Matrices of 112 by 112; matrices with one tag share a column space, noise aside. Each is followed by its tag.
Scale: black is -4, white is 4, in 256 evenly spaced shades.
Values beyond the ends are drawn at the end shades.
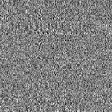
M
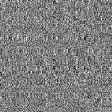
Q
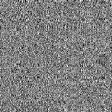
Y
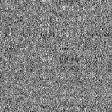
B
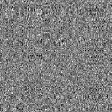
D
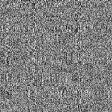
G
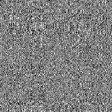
M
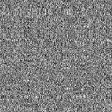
D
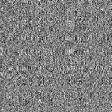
Q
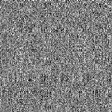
G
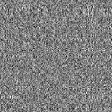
D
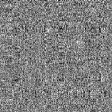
G
